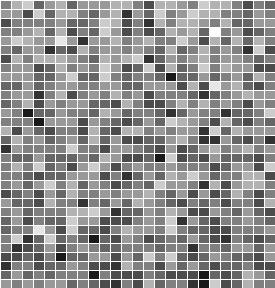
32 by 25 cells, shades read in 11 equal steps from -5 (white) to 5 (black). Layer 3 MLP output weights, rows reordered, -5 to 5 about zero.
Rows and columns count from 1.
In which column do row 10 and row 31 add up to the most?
19
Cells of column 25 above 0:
11
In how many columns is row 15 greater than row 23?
6
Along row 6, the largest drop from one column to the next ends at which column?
24
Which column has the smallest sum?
16
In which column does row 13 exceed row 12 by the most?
3
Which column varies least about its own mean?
22
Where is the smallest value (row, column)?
4, 20
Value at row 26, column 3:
0
